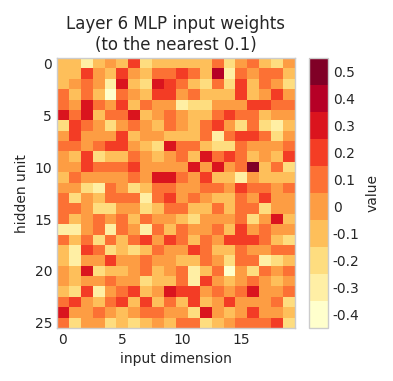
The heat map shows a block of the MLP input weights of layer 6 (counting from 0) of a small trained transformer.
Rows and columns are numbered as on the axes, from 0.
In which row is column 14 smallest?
20
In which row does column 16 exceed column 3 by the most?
22
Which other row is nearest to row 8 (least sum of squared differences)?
13
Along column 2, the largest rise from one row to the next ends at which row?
1
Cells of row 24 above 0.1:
3
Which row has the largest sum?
10
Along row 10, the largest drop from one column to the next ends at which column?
17
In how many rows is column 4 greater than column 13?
8
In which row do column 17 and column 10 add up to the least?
19
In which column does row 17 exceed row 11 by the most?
15
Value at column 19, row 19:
-0.1
